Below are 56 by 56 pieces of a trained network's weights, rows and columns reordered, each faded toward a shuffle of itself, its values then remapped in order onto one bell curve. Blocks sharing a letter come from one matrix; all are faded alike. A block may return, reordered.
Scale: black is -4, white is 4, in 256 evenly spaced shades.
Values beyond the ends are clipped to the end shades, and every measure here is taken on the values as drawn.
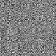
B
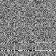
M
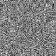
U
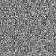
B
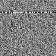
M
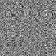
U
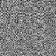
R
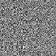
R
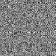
B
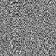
U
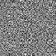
U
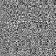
B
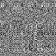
U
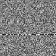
M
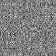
B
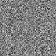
R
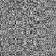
R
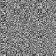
R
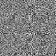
B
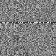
M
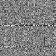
M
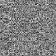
B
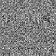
B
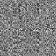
B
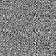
R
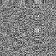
R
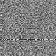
M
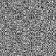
R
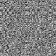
U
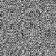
R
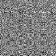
B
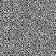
R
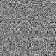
U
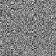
R
